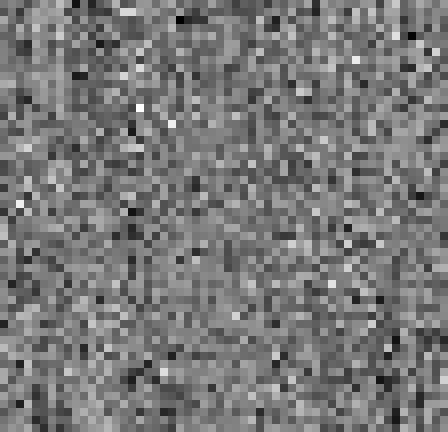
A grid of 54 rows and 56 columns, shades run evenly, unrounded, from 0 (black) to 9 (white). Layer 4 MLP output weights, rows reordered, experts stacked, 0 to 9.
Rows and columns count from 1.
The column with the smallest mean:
17
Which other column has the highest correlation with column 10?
12
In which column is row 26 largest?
3
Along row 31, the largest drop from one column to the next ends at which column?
45
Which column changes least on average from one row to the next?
24
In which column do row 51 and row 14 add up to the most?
18
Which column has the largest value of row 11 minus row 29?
44
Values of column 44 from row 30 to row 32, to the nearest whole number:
4 7 2
